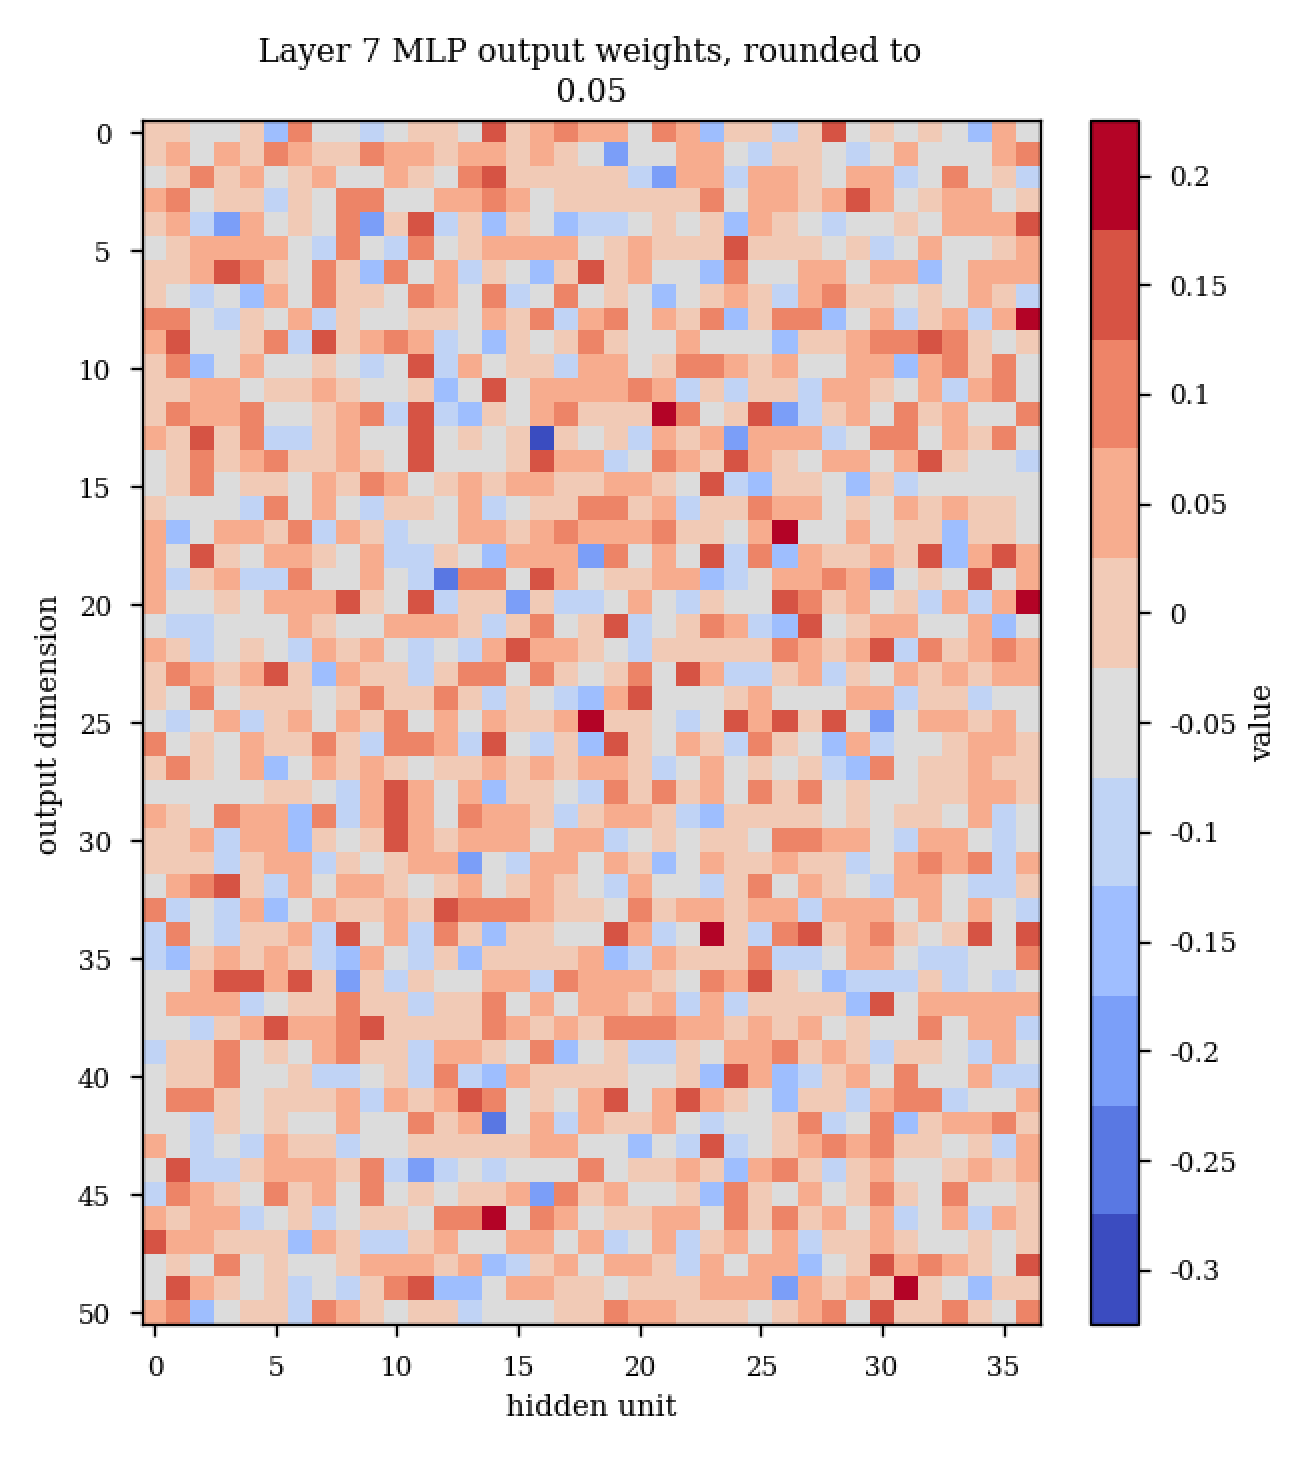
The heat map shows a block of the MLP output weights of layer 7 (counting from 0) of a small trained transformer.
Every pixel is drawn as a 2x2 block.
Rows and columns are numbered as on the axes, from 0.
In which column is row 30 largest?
10
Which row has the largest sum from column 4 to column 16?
38
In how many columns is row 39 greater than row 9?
13
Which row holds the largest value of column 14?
46
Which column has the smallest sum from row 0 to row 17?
12
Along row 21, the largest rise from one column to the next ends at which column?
27
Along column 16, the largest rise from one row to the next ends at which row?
14
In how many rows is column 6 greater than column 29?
19
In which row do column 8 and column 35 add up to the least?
36
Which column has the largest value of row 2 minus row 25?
30
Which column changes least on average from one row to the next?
0
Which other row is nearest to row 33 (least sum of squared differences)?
3
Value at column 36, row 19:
0.05
